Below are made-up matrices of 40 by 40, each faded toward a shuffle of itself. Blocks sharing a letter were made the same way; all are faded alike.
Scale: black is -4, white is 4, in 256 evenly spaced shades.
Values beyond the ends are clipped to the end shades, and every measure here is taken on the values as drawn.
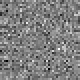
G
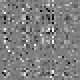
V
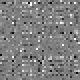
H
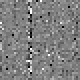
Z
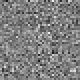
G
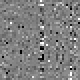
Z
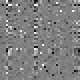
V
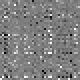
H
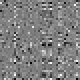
V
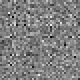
G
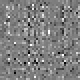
V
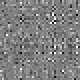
V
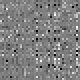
V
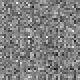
G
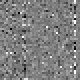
Z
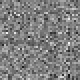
G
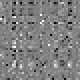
V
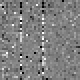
Z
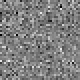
G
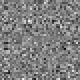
G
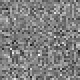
G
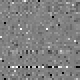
H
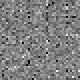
Z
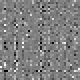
V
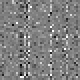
V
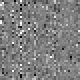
Z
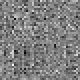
G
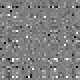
H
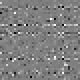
H
